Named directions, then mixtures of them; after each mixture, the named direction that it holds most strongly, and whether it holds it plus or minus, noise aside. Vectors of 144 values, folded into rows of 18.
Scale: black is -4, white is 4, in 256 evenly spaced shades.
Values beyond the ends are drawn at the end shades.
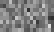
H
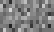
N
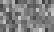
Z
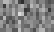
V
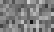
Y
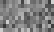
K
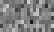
Y, plus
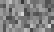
V, plus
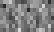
H, plus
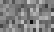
Y, plus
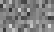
N, minus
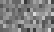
K, minus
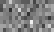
N, minus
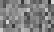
K, plus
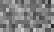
K, plus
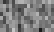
Z, minus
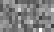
Y, minus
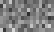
N, minus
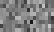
H, plus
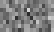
H, minus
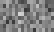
V, plus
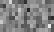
H, plus
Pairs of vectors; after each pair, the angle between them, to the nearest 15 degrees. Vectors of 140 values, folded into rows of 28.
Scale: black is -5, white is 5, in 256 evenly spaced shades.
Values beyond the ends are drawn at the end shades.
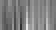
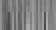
45 degrees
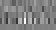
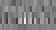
15 degrees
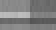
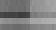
165 degrees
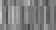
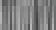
60 degrees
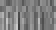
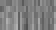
30 degrees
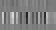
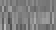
90 degrees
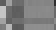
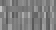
75 degrees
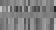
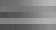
90 degrees
